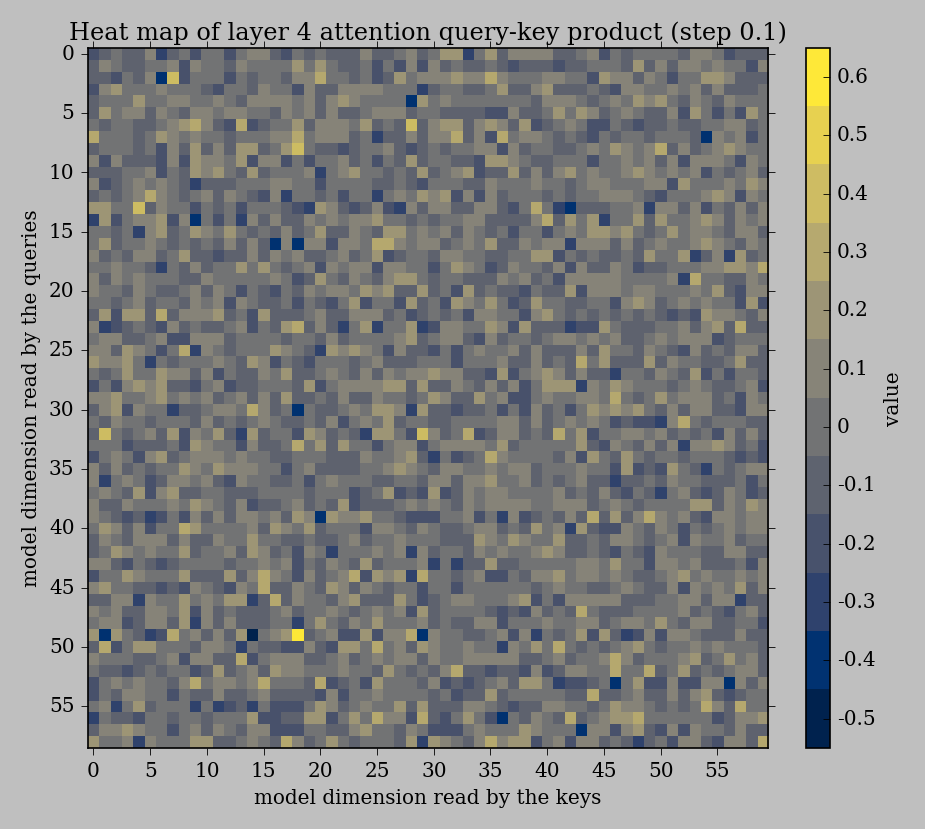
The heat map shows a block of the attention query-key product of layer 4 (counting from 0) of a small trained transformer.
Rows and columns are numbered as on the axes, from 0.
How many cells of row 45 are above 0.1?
4
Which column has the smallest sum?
12
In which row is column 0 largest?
7
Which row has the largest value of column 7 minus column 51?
2
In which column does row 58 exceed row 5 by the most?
35
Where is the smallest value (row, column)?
49, 14
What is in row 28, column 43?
-0.3
